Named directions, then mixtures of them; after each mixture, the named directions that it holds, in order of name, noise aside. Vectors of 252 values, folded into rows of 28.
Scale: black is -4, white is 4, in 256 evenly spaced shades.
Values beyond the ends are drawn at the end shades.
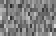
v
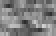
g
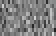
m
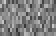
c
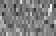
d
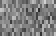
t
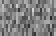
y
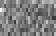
t, v, y.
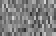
m, t.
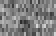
g, t, y.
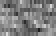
d, g.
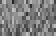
c, t.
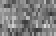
c, g, t.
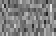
d, g, m.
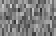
y.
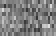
d, g, t.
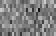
t.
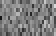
d, t, v.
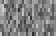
v, y.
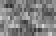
g, v.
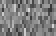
c, d.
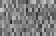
t.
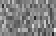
m.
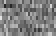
d, g, v.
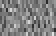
m.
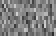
d, m, v.
